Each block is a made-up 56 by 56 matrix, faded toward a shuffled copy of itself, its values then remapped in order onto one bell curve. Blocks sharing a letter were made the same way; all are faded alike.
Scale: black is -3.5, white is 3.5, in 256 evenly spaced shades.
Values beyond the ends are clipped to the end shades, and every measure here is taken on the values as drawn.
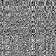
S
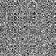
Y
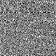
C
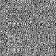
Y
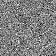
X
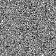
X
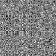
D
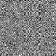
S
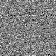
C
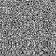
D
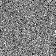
X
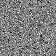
X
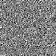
C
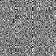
S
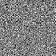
C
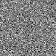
C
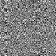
Y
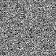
C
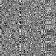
S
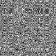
Y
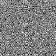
C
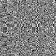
Y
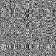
S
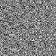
C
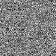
C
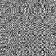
S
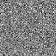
C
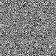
C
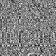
Y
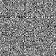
C
